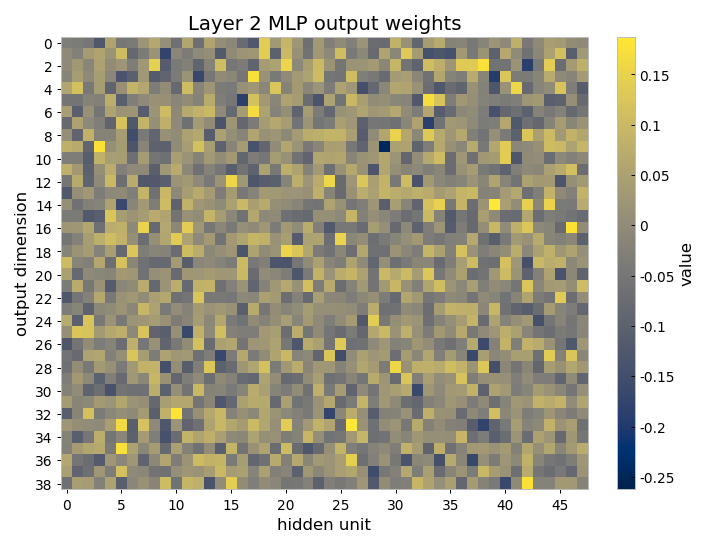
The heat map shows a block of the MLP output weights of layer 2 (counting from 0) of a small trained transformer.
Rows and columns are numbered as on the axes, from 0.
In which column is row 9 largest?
3
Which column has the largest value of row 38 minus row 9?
29
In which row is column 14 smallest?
27
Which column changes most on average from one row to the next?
5
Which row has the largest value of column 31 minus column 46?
1
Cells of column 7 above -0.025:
28
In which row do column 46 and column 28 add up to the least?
37
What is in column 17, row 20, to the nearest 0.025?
-0.075
